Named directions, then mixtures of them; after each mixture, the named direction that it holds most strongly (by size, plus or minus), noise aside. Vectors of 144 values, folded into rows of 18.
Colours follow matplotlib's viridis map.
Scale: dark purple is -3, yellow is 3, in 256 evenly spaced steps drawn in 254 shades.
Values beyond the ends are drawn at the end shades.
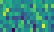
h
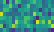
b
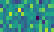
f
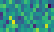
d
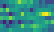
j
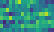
j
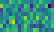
f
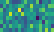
f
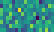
f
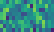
h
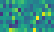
b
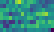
j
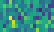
d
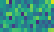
b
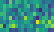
b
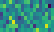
d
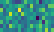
f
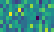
f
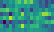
j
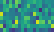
b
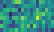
f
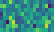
d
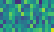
f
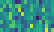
f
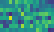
j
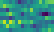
j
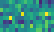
j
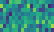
f
